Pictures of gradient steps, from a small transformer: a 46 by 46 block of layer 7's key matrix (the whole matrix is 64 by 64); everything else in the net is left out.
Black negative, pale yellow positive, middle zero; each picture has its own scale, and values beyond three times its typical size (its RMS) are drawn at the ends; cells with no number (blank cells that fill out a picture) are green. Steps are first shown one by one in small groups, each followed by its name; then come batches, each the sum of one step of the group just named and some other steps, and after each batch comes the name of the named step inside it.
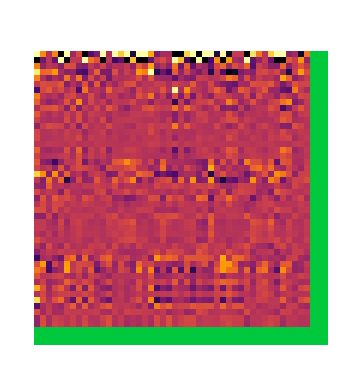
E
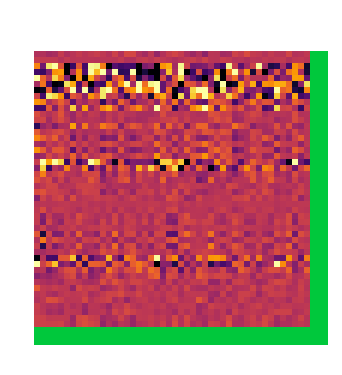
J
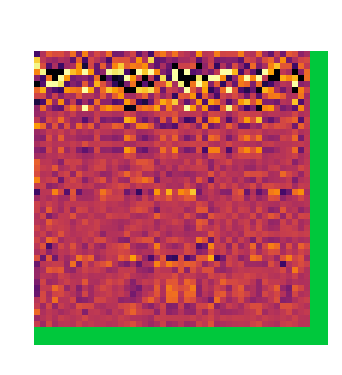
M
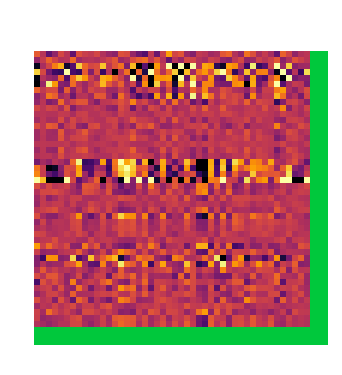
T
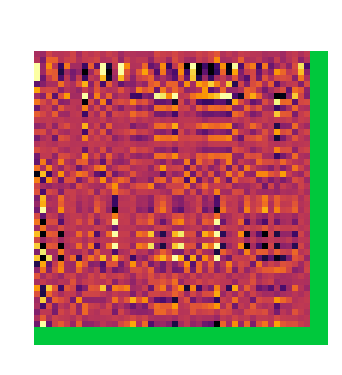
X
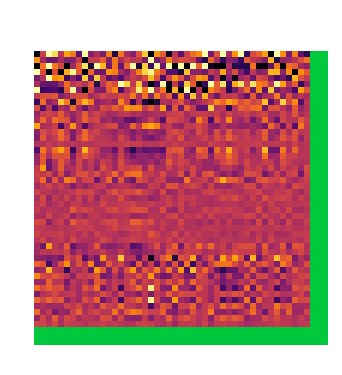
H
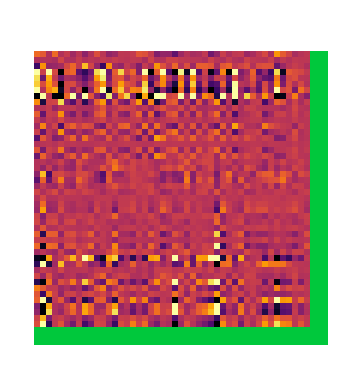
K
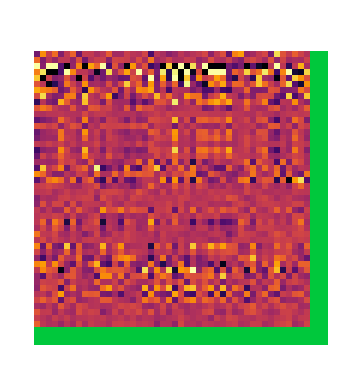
H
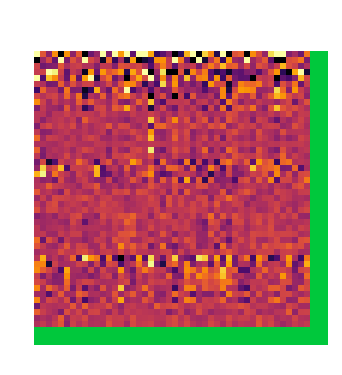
E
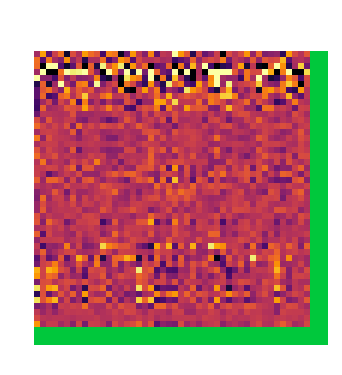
M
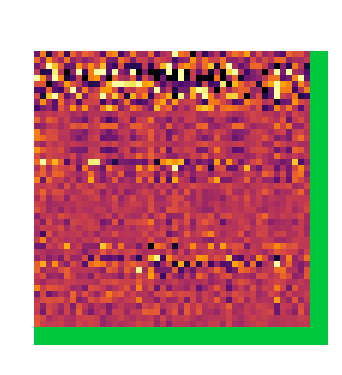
J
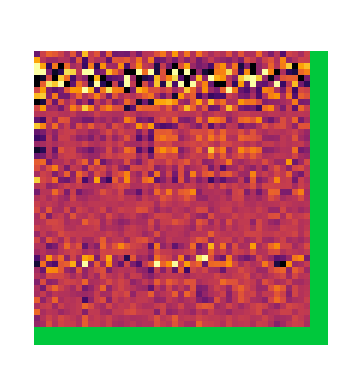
M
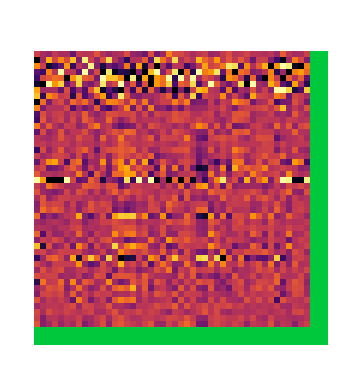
T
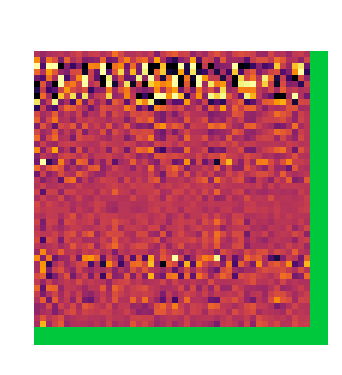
X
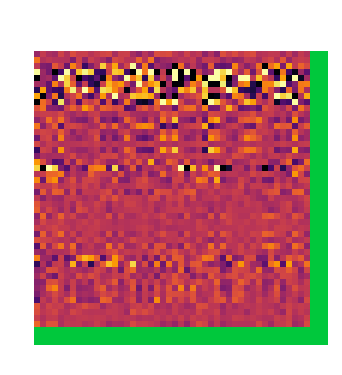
M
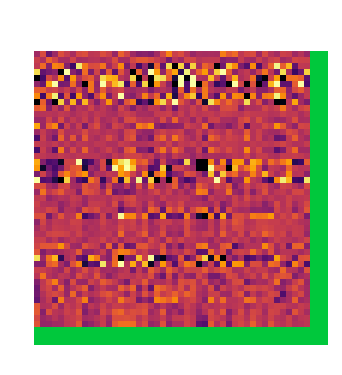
T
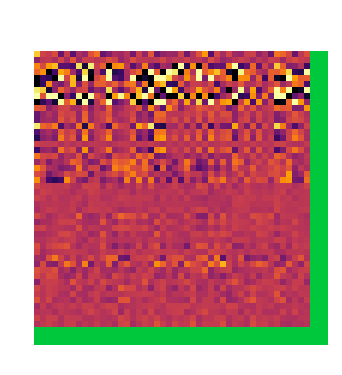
T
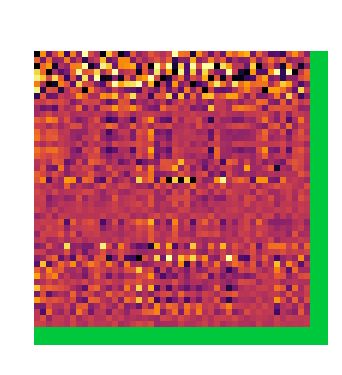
H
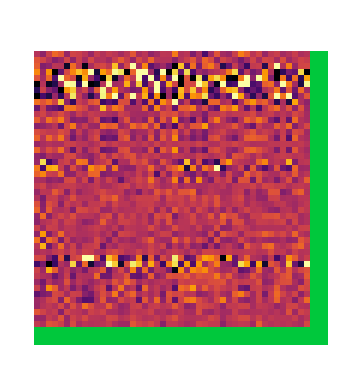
M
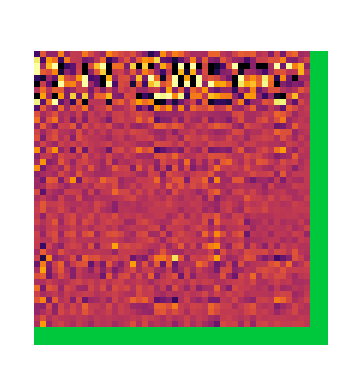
X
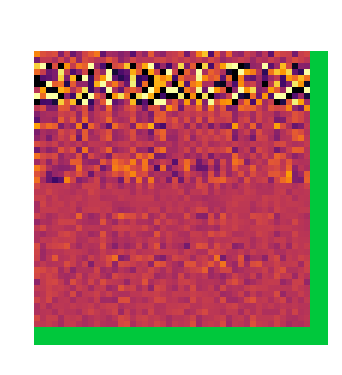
T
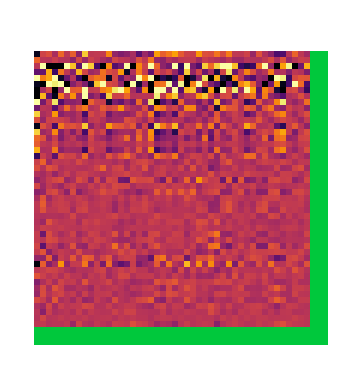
M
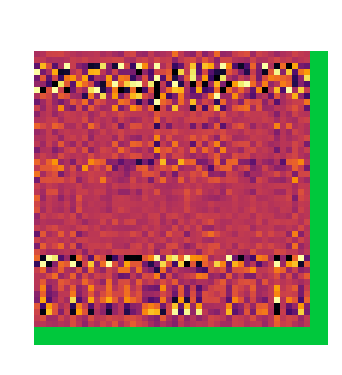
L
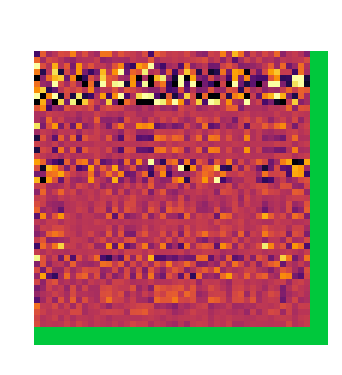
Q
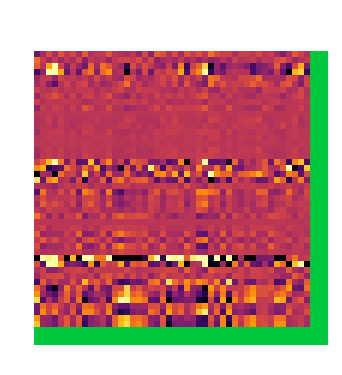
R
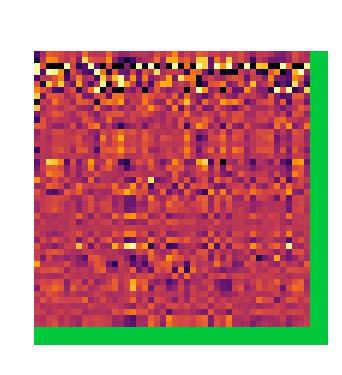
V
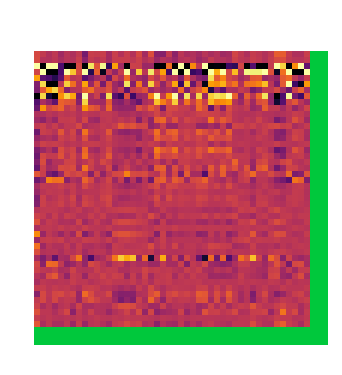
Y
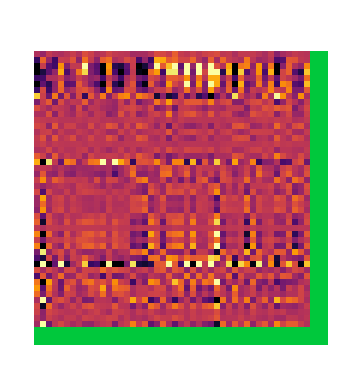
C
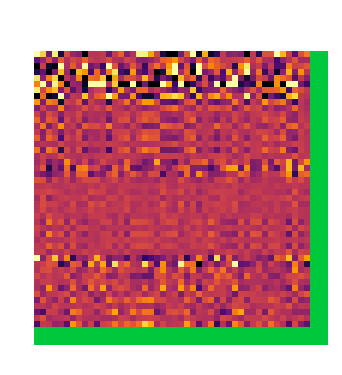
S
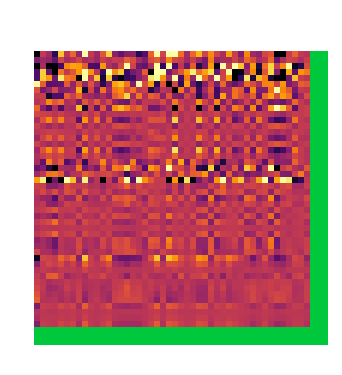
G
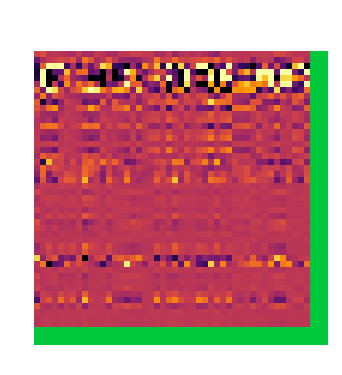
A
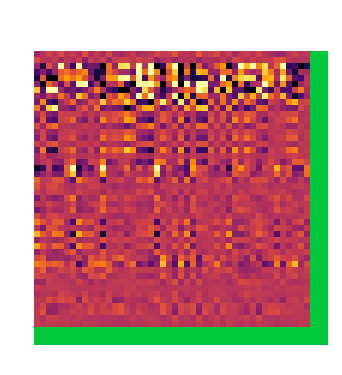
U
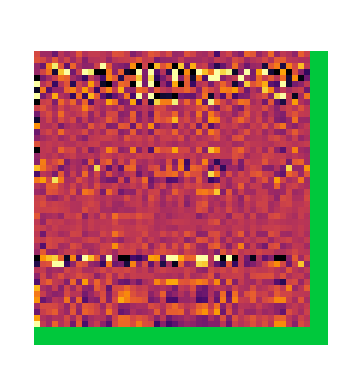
R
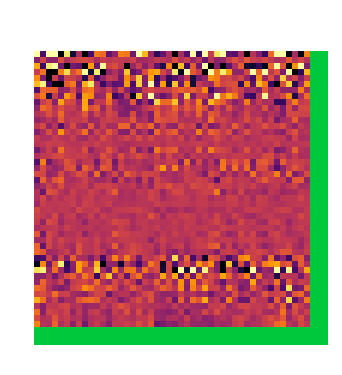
Y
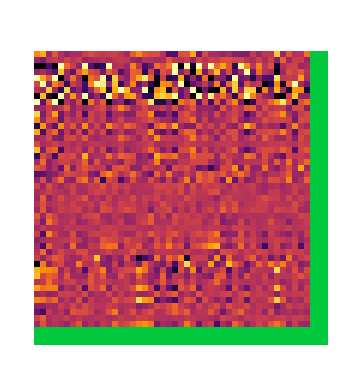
S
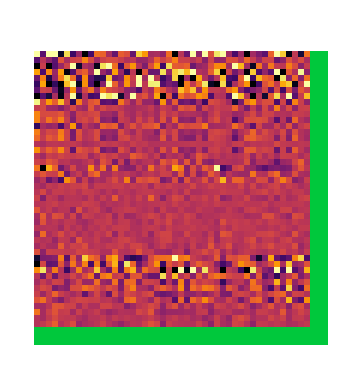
G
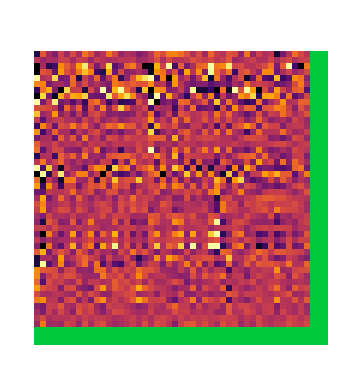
G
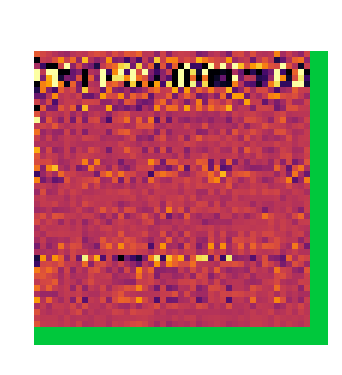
Q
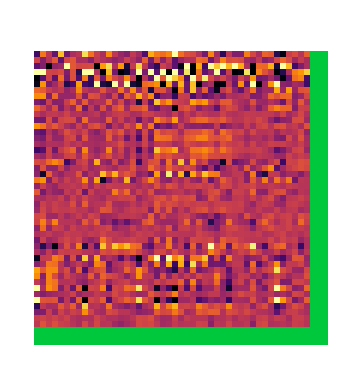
G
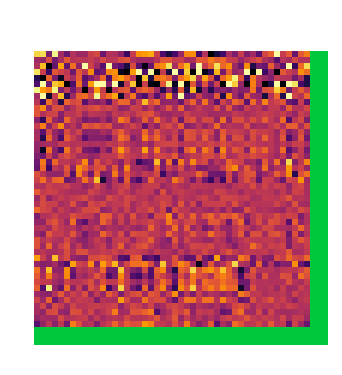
S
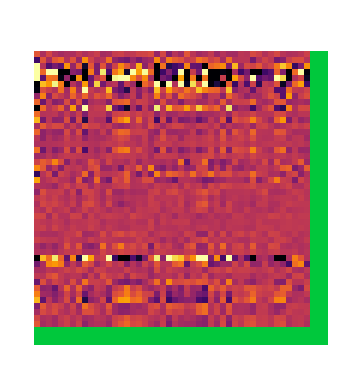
R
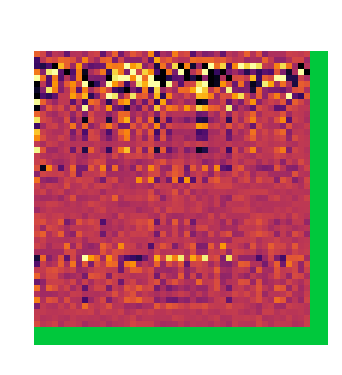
U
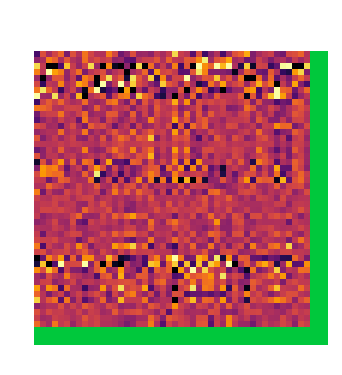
V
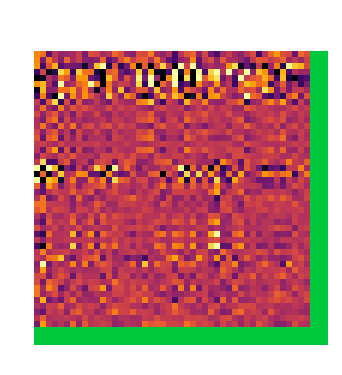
S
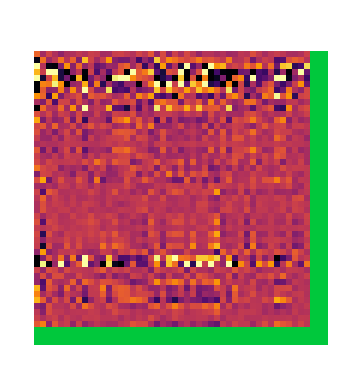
C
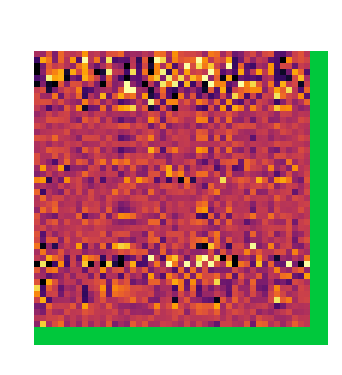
C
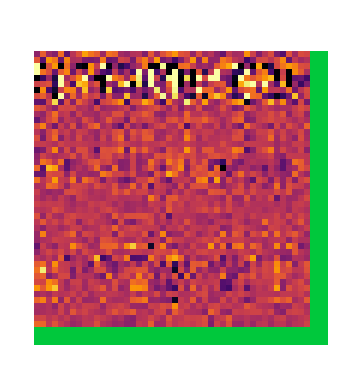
V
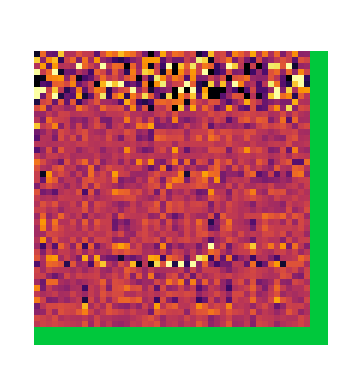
Q
